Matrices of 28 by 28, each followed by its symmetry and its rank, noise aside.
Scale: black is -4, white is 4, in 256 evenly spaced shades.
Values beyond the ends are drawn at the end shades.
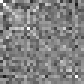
symmetric, rank four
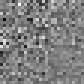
antisymmetric, rank four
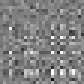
no symmetry, rank two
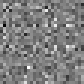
no symmetry, rank four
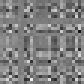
antisymmetric, rank two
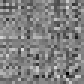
no symmetry, rank three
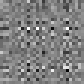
no symmetry, rank two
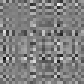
antisymmetric, rank two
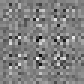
symmetric, rank two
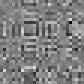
antisymmetric, rank two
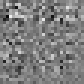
no symmetry, rank four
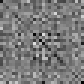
symmetric, rank four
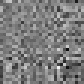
symmetric, rank three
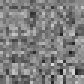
no symmetry, rank two
